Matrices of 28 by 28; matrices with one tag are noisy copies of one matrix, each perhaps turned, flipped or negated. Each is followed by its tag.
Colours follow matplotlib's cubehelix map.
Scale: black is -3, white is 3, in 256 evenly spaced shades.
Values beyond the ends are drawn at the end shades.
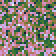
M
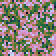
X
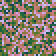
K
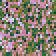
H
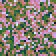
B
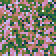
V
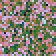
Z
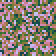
B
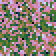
Z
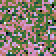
M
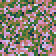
K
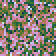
K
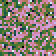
B
